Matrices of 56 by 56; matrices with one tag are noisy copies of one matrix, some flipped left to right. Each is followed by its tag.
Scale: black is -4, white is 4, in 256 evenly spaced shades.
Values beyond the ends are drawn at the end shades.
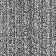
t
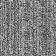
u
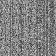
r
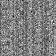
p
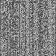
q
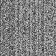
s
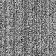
t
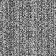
u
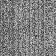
s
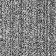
r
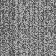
s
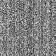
t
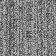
u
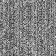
u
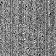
r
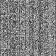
q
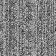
u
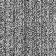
t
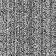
t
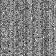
p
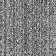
t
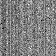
r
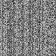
p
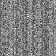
p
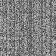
t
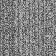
s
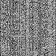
q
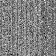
s
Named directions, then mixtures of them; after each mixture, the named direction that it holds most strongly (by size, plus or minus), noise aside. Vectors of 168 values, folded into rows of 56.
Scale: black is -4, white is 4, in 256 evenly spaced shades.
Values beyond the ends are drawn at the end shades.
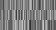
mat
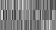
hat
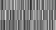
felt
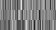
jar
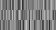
hat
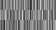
felt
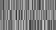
mat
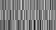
jar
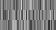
mat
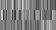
hat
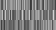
felt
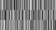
felt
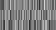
mat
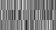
hat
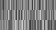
mat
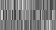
hat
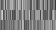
hat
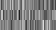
hat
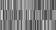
hat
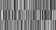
hat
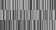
felt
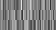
jar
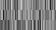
jar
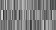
hat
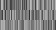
felt
